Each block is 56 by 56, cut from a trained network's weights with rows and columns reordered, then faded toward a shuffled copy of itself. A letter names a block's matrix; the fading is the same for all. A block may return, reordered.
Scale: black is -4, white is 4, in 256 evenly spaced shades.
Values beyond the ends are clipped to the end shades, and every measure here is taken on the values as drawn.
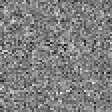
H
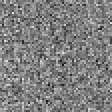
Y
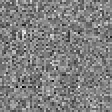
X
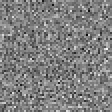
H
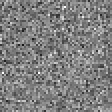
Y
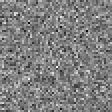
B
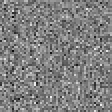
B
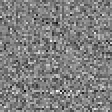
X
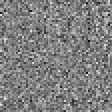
B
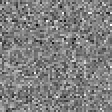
H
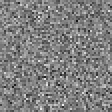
Y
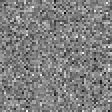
B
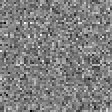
X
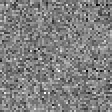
H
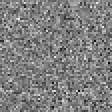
H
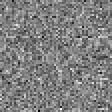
X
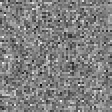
Y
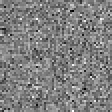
B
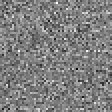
H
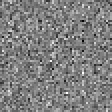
B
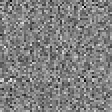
X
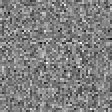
X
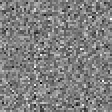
X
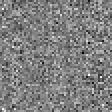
B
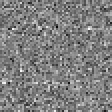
H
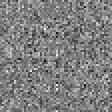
X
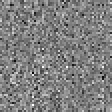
B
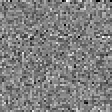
H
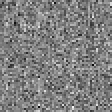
Y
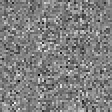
B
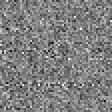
H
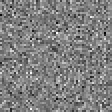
B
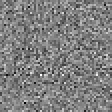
H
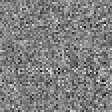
X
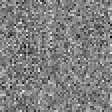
Y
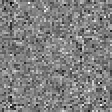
B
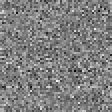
X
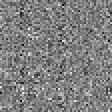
B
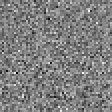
X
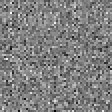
B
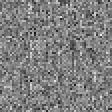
Y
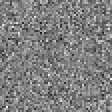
Y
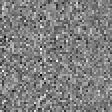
B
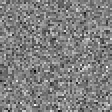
Y
